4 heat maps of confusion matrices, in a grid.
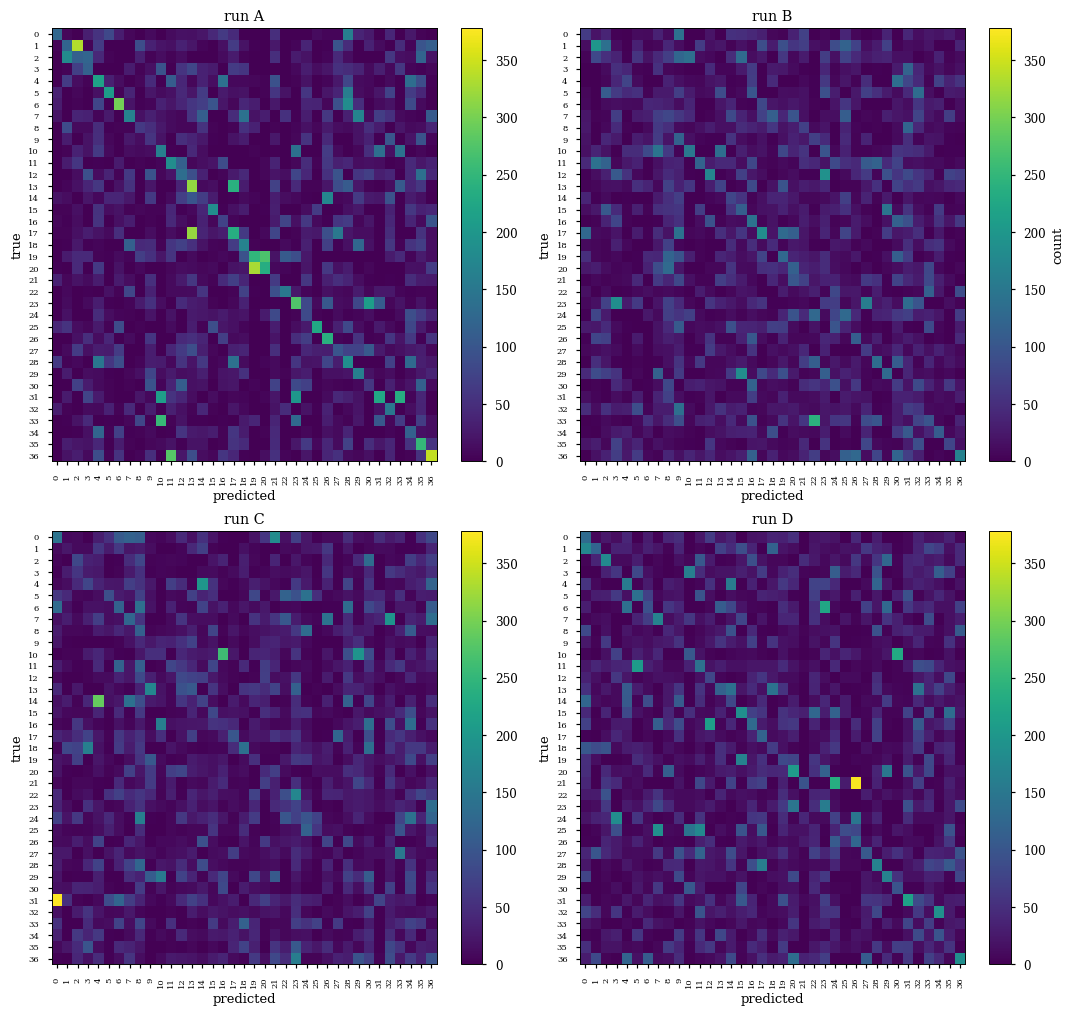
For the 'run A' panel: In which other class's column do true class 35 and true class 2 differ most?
1
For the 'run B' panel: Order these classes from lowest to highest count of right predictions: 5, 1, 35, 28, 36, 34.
5, 35, 34, 28, 36, 1
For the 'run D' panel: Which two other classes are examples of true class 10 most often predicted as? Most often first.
30, 3
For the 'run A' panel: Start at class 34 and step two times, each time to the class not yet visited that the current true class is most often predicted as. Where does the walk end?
16
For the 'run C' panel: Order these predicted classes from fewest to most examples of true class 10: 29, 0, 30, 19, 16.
0, 19, 30, 29, 16
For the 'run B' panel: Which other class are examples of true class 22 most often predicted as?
33
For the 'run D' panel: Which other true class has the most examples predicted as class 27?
36
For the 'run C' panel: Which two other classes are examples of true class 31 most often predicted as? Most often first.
0, 6
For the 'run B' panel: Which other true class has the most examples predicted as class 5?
32
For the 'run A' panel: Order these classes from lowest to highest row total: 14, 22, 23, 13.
22, 14, 23, 13
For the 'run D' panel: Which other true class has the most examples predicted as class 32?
13
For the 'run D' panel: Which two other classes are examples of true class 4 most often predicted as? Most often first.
14, 28
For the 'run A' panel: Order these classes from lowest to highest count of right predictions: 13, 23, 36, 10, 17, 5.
10, 5, 17, 23, 13, 36
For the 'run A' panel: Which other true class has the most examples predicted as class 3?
2
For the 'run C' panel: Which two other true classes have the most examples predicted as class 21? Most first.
0, 29
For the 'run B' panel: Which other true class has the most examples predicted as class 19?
17
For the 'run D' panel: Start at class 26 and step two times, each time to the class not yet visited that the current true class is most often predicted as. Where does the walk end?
3
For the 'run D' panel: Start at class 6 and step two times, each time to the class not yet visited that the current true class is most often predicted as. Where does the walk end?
20
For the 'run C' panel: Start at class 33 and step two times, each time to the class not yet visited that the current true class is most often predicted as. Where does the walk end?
3
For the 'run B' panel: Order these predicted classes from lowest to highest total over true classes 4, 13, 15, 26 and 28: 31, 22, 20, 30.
20, 22, 31, 30
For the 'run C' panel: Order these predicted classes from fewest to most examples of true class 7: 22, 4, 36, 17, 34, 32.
17, 34, 4, 22, 36, 32
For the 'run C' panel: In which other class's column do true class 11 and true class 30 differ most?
6
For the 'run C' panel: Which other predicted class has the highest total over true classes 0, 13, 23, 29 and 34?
21
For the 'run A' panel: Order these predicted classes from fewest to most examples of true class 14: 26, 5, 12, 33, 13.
33, 5, 12, 13, 26
